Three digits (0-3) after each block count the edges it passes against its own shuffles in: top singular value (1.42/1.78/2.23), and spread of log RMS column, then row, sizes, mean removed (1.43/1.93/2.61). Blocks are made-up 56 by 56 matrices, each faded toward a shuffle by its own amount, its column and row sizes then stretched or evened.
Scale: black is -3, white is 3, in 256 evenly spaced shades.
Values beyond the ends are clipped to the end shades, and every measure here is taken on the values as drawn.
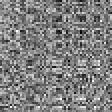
3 1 2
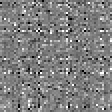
2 2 2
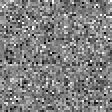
1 1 1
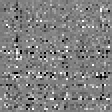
0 2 3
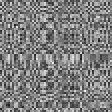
3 2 0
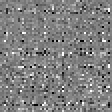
1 2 3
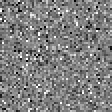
0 1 0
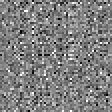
2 1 1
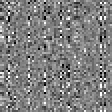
3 3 1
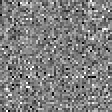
2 1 1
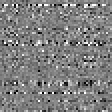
2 1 3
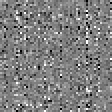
1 3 1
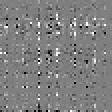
1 3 3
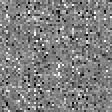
1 2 0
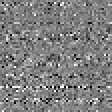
2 0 3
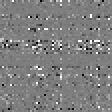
1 2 3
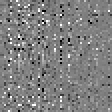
1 3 1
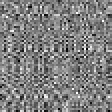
3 1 2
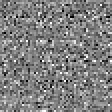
1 2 2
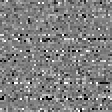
1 0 3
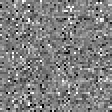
1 2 1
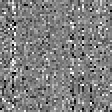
1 3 0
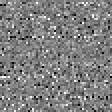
0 0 2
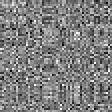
3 1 0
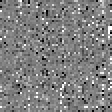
1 3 0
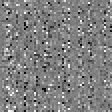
0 3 0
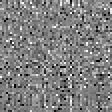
2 1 1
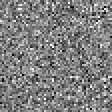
1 0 0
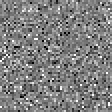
2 0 0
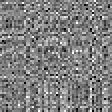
3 2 0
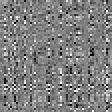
3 3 1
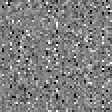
0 2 0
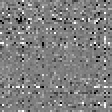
0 2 3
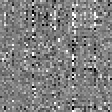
2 3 1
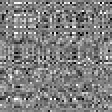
3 0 3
